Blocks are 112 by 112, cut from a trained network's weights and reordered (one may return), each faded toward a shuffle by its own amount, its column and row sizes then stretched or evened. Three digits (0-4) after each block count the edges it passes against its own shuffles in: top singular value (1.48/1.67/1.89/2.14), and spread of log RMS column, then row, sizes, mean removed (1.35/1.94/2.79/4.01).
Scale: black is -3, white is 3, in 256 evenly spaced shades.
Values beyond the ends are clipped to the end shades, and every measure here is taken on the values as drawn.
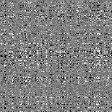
1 3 4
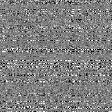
4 1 4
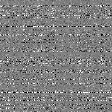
1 2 4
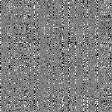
3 4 3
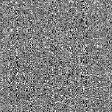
3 3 2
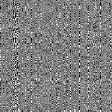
4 4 1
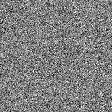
2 0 0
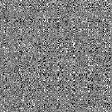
2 3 3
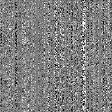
2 4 1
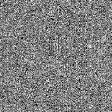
3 2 0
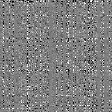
1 4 3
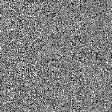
0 3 0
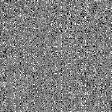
0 3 2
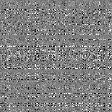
4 3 4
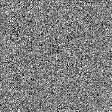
0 2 0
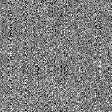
3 3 0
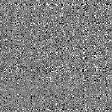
2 3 3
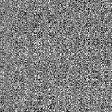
4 3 1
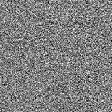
3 1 0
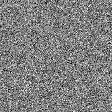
1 0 0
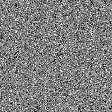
0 2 0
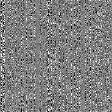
1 4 0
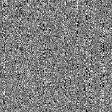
1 3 0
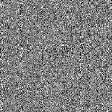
2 3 1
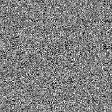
2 1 2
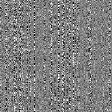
3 4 0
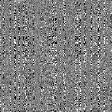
4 4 2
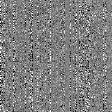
1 4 1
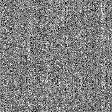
0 2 0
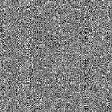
4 3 1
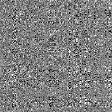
3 3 2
